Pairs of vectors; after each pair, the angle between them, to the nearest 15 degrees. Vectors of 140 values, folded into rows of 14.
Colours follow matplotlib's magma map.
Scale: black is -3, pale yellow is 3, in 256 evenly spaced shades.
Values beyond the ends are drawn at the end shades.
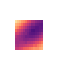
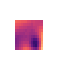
75 degrees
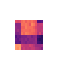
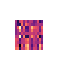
90 degrees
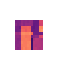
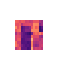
165 degrees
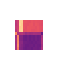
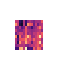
120 degrees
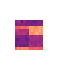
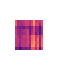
120 degrees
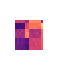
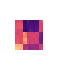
120 degrees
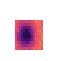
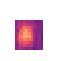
165 degrees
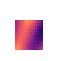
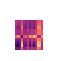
120 degrees
